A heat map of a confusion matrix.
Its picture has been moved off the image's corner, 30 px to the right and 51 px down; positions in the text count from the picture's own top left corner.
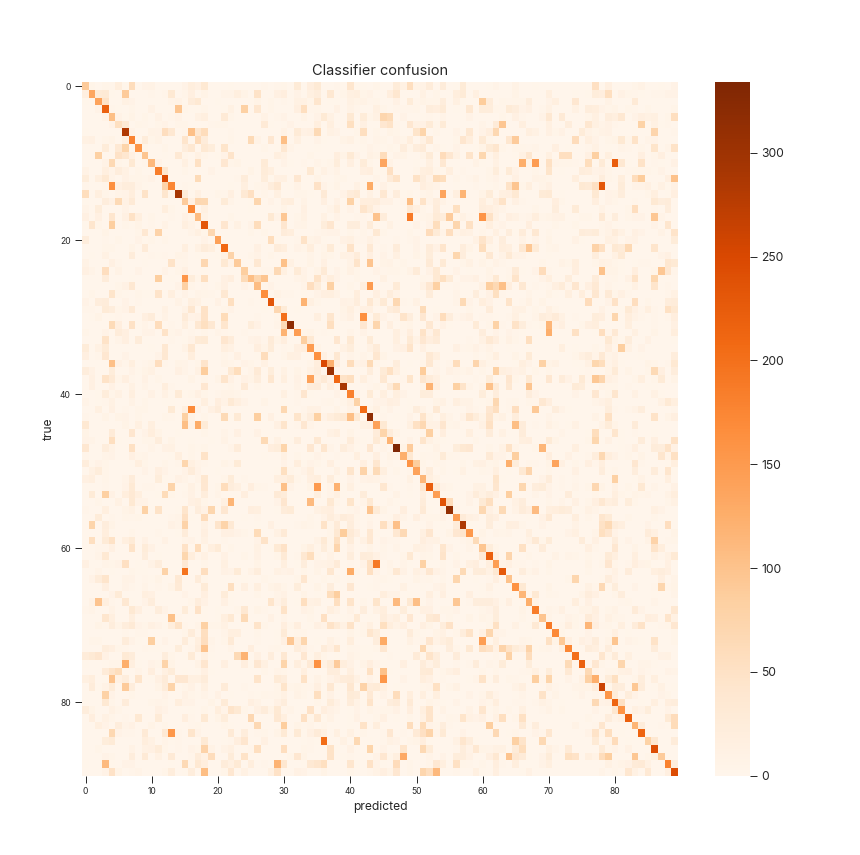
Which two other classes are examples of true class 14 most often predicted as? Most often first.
54, 57
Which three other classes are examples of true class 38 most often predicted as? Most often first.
34, 77, 78
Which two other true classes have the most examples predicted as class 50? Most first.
67, 49
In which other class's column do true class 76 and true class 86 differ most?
45
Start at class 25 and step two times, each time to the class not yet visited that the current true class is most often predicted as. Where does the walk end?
49
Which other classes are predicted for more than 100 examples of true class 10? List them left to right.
45, 66, 68, 80
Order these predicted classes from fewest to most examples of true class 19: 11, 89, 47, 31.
47, 31, 89, 11
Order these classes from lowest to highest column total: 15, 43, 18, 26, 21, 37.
26, 21, 37, 15, 43, 18
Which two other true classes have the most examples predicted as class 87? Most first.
24, 65
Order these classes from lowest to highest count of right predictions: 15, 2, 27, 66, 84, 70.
15, 66, 2, 27, 70, 84
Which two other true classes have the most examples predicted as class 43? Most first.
26, 13
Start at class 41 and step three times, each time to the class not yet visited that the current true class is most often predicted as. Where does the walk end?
17
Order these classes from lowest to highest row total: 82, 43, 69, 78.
69, 82, 78, 43
